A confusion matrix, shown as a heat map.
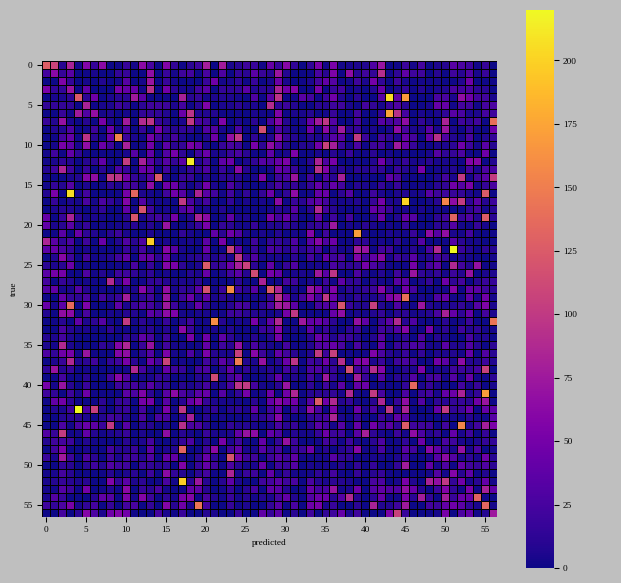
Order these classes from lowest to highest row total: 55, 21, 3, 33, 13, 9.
33, 21, 13, 3, 55, 9
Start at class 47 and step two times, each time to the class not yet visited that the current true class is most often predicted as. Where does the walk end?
3
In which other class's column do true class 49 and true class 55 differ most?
19
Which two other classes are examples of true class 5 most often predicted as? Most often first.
28, 20
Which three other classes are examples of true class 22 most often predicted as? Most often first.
13, 0, 34
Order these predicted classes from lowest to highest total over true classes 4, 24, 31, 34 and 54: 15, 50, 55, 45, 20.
55, 20, 15, 50, 45
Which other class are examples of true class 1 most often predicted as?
42
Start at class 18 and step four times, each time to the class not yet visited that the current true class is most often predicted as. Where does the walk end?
2
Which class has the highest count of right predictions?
9
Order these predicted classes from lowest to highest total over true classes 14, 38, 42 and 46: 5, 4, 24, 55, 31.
4, 24, 5, 31, 55
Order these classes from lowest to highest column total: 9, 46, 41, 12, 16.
16, 46, 9, 41, 12
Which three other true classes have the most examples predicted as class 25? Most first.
40, 46, 41
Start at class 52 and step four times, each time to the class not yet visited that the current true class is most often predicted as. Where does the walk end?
27
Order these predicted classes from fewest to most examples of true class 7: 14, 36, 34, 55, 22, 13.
55, 14, 36, 22, 34, 13
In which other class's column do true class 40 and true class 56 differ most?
46
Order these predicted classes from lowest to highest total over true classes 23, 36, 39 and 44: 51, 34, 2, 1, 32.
32, 1, 2, 34, 51
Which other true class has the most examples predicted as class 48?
52
